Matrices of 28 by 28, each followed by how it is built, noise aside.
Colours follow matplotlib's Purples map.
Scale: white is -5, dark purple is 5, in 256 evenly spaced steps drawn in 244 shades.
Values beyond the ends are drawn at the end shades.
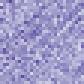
Hankel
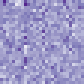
low rank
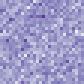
Hankel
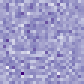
low rank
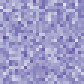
blocks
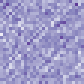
Hankel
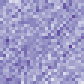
Hankel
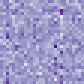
uneven columns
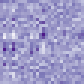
low rank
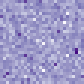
sparse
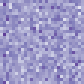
repeating rows
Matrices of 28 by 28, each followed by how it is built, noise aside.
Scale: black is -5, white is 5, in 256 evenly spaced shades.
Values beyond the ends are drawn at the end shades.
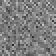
Toeplitz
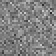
Toeplitz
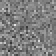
lower triangular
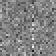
uneven columns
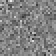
block diagonal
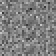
repeating rows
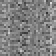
repeating rows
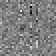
uneven columns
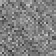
Toeplitz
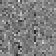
uneven columns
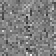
uneven columns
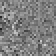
lower triangular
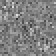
block diagonal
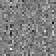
uneven columns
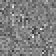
block diagonal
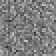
repeating rows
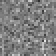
low rank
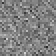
Toeplitz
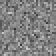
repeating rows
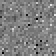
sparse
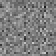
low rank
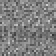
repeating columns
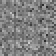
repeating rows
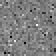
sparse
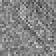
Toeplitz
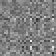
low rank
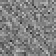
Toeplitz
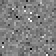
sparse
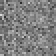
repeating rows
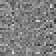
low rank
